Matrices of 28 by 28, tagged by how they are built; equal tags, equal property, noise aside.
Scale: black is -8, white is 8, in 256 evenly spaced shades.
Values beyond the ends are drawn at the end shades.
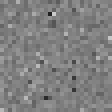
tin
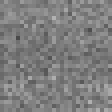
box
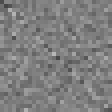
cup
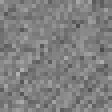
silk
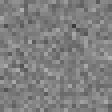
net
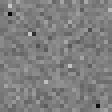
tin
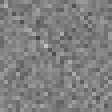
cup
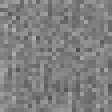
box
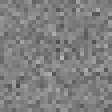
net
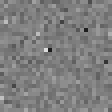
tin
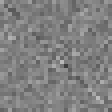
cup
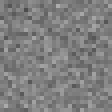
net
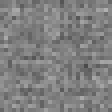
box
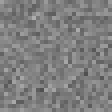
net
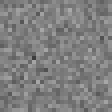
net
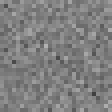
cup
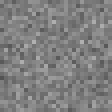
net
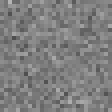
net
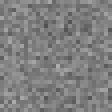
box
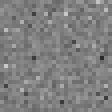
tin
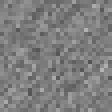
silk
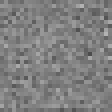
box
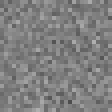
net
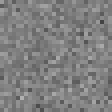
net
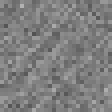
silk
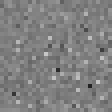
tin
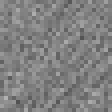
silk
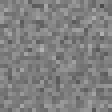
box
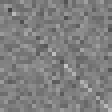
cup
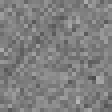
silk
